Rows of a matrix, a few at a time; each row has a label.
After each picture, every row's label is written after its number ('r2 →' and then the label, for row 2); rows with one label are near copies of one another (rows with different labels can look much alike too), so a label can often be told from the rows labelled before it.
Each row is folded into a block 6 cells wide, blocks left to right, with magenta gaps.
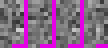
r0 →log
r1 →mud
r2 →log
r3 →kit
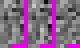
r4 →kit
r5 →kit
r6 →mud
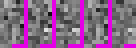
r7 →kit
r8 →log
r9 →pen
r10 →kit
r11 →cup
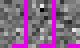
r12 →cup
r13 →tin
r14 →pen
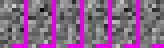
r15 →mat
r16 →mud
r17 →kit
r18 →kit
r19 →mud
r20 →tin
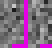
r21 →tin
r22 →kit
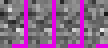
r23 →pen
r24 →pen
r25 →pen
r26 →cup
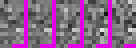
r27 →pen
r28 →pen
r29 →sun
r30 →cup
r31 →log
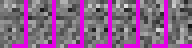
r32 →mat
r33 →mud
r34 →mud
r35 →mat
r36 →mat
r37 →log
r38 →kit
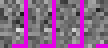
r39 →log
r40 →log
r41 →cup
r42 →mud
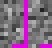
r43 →sun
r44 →mud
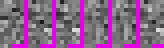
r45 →mud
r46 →pen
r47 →pen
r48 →kit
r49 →kit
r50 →pen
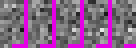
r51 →mat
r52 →kit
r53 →log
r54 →cup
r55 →log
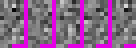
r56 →tin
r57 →log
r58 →kit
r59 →mud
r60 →tin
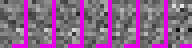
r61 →pen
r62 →pen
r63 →cup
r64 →log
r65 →sun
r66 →sun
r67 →mat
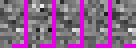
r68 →pen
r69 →mat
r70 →pen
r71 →log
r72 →pen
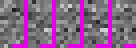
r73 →mud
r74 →pen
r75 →mat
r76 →pen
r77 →mat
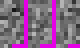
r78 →mud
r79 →sun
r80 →kit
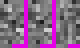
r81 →pen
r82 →pen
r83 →kit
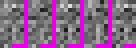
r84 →mat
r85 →mud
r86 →mat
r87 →kit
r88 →mat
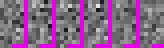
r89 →log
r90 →kit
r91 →mat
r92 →tin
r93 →kit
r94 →sun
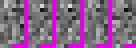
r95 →kit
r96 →tin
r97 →tin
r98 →kit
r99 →mud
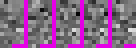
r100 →pen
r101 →mud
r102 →cup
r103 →cup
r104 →pen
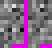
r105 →mat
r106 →tin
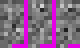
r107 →sun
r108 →tin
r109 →mat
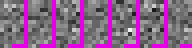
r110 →mat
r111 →mud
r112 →log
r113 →mud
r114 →cup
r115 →mat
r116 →log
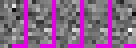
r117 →tin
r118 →pen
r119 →log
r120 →pen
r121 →cup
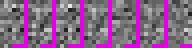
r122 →mat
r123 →sun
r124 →mat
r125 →sun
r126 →mud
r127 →sun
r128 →cup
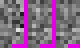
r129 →log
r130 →sun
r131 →sun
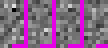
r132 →tin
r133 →cup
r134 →mat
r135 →sun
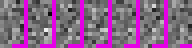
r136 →kit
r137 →cup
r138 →tin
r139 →sun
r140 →cup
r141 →tin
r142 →kit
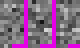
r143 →mat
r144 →pen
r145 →sun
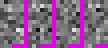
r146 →pen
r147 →mat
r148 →log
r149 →tin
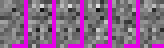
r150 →mud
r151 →mat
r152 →mat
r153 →tin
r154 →log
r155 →mat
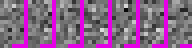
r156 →mat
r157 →log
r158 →kit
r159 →pen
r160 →tin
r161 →sun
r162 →mud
